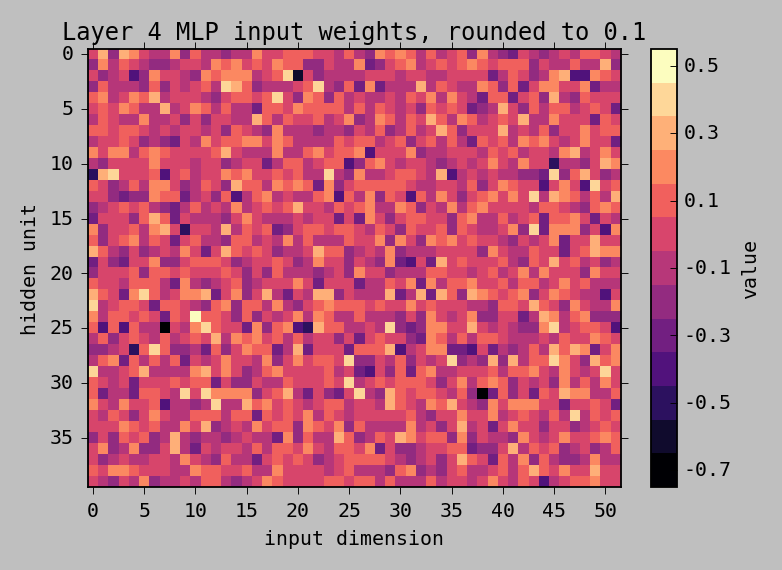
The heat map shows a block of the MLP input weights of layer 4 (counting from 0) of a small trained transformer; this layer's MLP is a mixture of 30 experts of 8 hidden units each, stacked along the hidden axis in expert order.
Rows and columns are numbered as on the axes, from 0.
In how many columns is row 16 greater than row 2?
28
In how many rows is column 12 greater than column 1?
18
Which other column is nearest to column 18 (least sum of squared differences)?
40
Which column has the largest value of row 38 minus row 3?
49
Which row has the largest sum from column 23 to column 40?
30
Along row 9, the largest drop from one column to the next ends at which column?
27
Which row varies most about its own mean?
25
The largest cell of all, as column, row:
10, 24
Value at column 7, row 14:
-0.2
